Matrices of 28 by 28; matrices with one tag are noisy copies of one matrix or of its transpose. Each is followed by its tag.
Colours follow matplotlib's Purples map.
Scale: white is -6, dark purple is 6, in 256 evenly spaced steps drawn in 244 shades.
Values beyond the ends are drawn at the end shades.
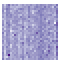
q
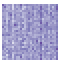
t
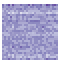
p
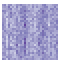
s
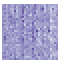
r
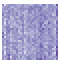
q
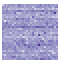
s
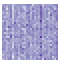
t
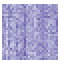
s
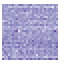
q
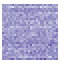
q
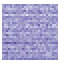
t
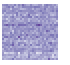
r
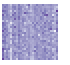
p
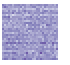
t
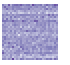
p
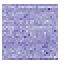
q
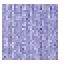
t
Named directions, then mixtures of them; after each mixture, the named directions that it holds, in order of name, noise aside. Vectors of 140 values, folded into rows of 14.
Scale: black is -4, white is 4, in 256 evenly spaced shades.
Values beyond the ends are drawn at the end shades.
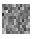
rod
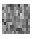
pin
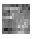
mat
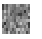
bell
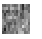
mat, pin, rod.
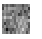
bell, mat, pin.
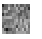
bell, mat, rod.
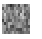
pin.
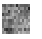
mat, rod.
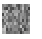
pin, rod.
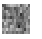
mat, pin, rod.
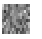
bell.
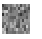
bell, rod.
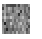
bell, mat, pin.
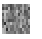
bell, pin, rod.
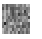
bell, mat, pin.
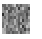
rod.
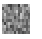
pin.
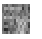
bell, mat, rod.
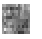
mat, pin.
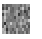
bell, pin, rod.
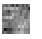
mat.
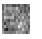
bell, mat, pin.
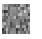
bell, rod.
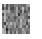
bell, pin, rod.
